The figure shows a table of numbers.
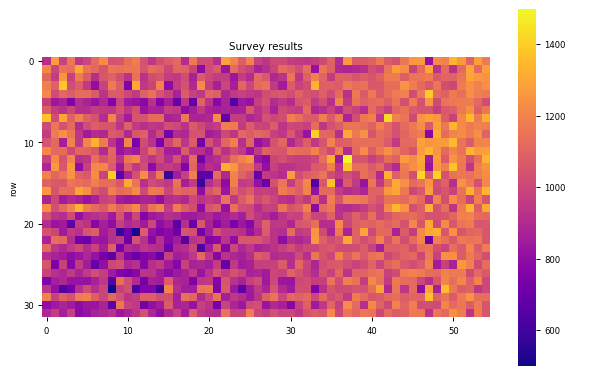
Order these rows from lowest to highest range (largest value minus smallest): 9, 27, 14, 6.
6, 27, 9, 14
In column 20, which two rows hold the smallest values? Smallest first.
14, 22
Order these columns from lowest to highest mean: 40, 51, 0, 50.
0, 40, 50, 51
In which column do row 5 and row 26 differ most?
23
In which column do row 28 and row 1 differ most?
8
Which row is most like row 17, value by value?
31
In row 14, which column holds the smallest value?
15
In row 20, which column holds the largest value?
47
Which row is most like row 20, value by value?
5
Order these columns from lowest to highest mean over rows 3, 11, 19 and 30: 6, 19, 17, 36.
6, 17, 19, 36
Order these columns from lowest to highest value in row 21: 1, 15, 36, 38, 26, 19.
19, 15, 26, 1, 38, 36
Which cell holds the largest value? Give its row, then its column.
12, 37
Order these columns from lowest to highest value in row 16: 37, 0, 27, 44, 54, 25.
37, 27, 25, 44, 0, 54
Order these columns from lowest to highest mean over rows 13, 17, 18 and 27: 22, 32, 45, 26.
26, 32, 22, 45
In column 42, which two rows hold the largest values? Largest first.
7, 14
